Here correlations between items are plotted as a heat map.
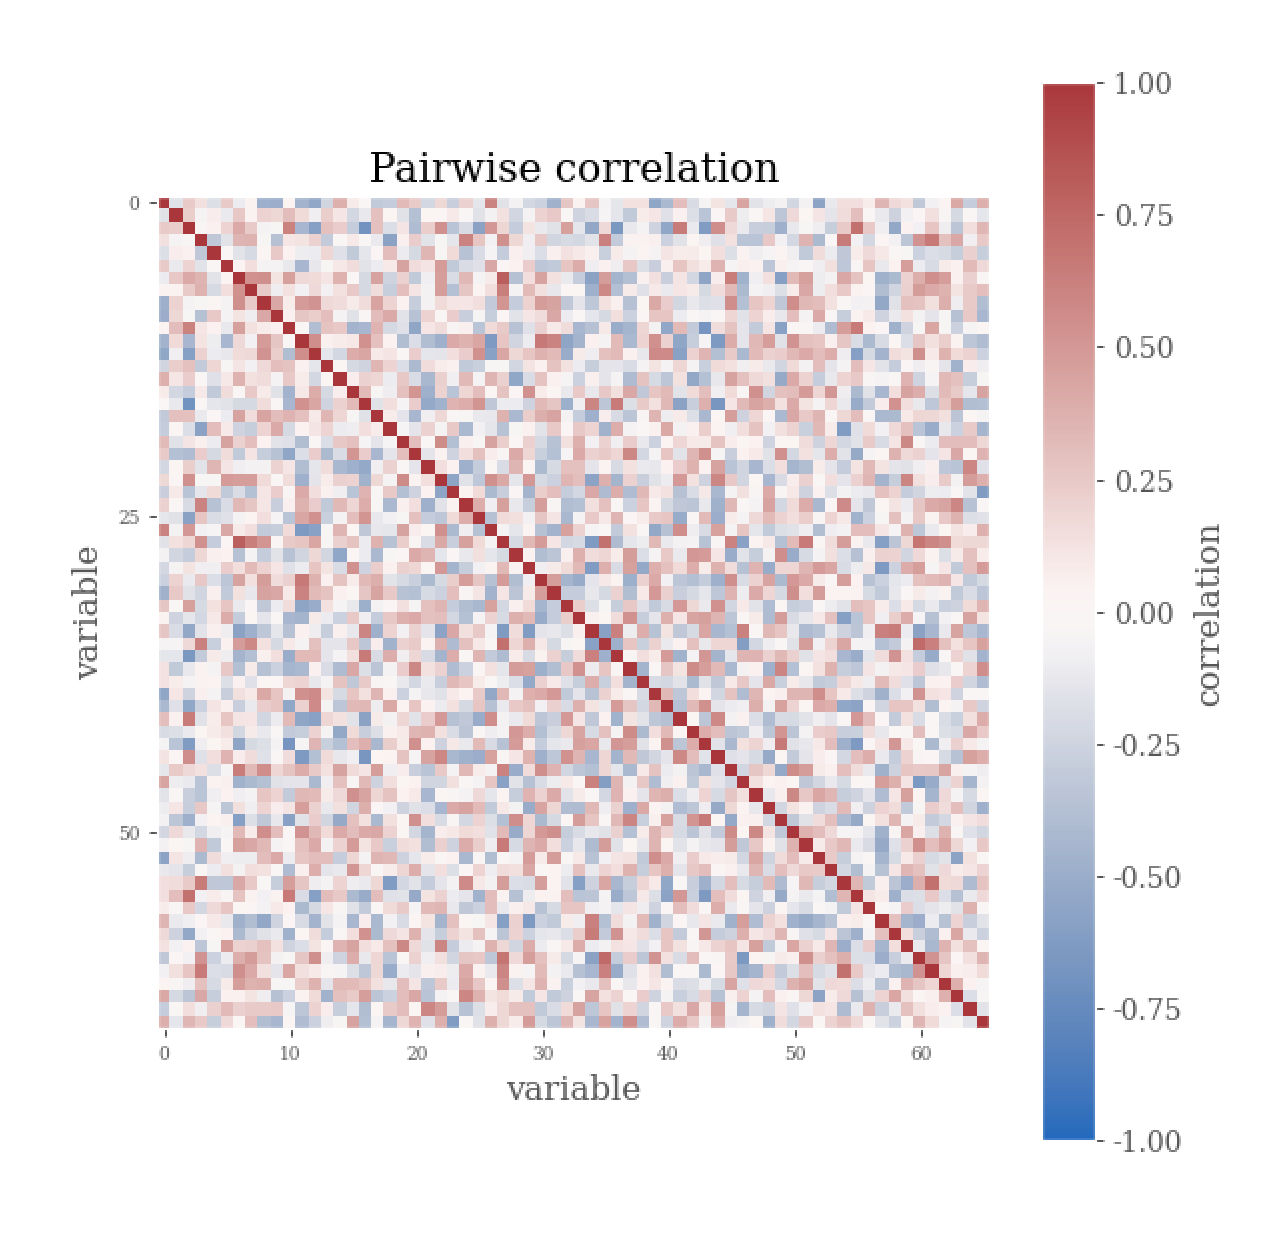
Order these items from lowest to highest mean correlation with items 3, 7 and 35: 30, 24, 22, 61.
30, 22, 24, 61
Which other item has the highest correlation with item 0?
26
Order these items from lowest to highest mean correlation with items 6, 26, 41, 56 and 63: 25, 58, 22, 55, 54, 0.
25, 58, 54, 55, 0, 22
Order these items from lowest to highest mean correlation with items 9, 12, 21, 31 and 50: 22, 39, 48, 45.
22, 48, 45, 39
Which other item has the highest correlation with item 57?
34
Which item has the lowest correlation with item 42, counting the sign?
14
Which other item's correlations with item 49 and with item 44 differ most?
2
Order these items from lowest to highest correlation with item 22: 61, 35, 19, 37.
61, 37, 35, 19
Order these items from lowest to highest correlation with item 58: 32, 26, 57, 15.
32, 26, 15, 57
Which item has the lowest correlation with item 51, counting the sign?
57
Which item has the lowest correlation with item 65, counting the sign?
23
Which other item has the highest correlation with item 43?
49
